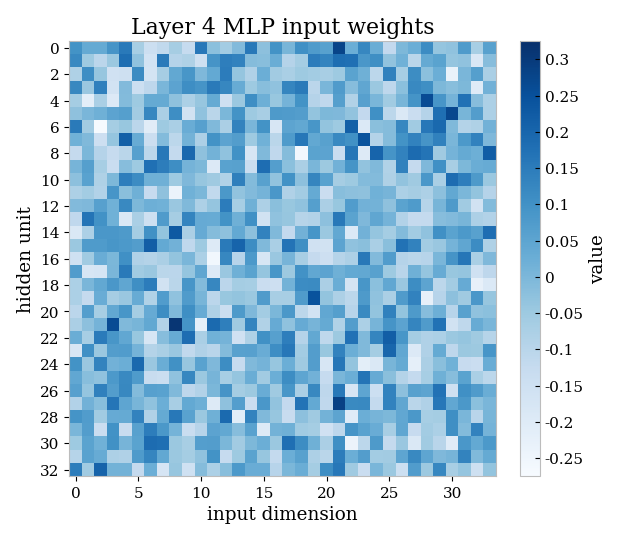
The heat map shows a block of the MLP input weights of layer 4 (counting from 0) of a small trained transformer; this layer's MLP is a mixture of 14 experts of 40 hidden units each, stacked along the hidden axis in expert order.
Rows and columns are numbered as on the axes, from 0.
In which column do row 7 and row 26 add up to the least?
24
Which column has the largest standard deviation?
6
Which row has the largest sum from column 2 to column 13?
21
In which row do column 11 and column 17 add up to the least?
27
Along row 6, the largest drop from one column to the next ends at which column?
23
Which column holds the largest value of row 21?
8
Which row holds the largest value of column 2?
32
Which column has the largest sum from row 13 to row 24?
3
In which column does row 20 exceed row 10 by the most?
25
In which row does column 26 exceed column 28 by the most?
19
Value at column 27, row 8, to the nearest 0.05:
0.2
